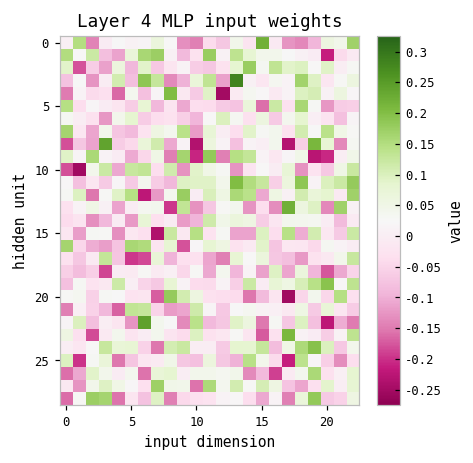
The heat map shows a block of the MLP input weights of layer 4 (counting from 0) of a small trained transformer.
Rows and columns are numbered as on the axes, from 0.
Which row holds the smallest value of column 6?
12
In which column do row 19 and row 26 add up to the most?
19
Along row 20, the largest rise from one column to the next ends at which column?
8
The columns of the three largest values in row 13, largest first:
17, 21, 9
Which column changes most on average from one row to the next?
20
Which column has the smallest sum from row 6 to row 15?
10
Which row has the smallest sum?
18
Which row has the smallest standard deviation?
6
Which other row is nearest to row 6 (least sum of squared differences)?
14
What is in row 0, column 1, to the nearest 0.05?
0.15
